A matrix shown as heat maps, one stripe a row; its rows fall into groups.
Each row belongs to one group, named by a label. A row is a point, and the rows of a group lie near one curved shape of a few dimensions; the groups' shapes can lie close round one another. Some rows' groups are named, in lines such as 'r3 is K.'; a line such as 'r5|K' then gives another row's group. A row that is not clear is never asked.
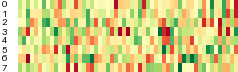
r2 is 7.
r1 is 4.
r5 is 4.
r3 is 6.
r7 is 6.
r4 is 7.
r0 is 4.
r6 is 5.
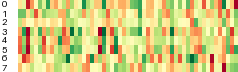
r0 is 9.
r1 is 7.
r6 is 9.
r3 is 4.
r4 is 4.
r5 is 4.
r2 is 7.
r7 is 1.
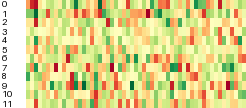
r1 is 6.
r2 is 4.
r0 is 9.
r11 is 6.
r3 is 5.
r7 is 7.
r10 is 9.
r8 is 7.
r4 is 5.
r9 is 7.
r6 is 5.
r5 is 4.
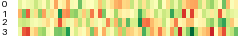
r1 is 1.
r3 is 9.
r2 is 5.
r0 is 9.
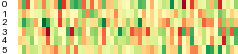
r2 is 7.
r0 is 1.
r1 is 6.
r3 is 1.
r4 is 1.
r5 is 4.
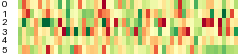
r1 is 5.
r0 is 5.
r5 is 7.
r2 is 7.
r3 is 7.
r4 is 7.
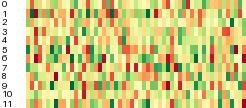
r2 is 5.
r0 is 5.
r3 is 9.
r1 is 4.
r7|6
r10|6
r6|9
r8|1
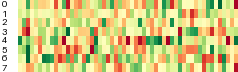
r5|6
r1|9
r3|9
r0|4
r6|7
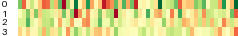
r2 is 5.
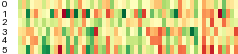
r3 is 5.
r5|7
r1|7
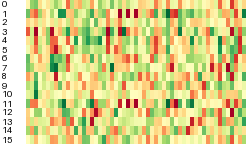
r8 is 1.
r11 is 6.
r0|5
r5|5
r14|7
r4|5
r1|6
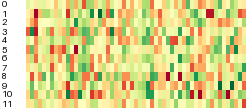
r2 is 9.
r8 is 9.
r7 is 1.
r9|4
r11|4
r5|4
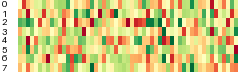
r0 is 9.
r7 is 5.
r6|1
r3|1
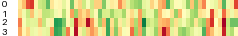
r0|9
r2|1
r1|5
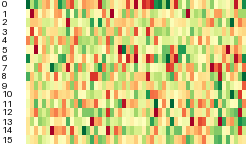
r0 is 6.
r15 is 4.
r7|7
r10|5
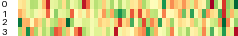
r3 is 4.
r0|1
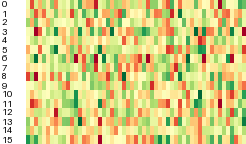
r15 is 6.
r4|9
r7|6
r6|6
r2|5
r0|9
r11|9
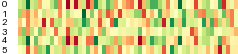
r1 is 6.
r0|6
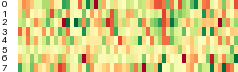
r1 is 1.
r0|5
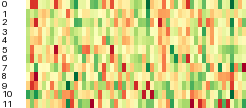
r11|1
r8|9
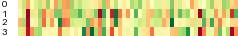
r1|4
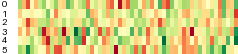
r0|6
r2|9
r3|1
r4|1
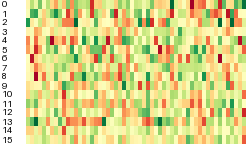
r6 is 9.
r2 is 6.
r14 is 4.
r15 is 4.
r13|6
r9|1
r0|1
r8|9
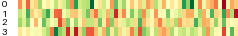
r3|1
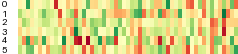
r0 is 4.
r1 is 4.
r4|9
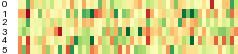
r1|5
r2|9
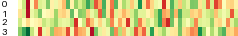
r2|6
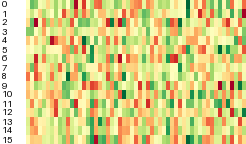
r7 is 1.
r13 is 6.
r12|1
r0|6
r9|1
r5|4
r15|6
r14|6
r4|1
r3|7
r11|4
